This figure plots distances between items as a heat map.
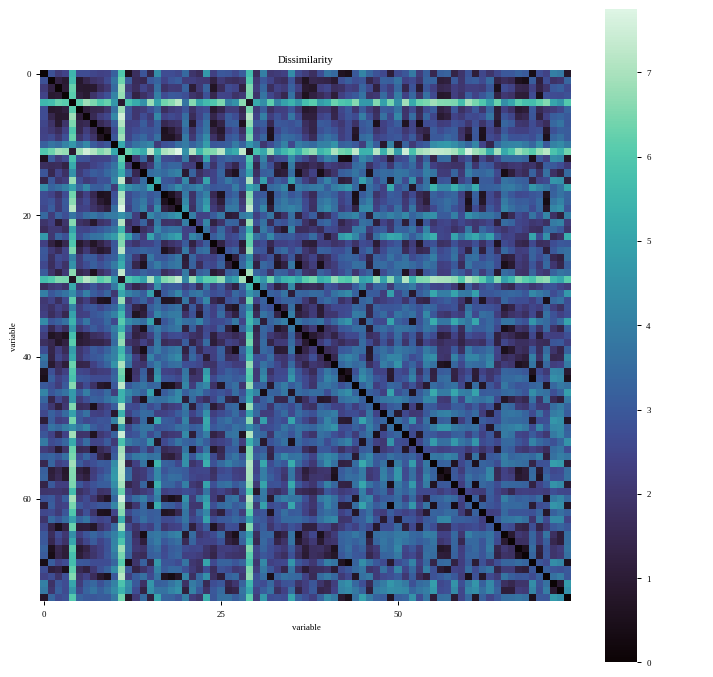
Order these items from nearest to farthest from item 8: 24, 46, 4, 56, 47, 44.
44, 24, 47, 56, 46, 4
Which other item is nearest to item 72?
73
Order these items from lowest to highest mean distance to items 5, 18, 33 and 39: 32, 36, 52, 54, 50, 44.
36, 32, 44, 54, 52, 50
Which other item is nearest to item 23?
40
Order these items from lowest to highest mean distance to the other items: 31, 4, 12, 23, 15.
12, 15, 31, 23, 4
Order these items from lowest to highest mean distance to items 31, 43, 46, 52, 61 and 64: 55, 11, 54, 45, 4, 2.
2, 45, 55, 54, 4, 11
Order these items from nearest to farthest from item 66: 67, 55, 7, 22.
67, 22, 7, 55
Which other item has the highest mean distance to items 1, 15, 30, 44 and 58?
11
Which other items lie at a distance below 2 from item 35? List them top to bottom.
16, 31, 45, 52
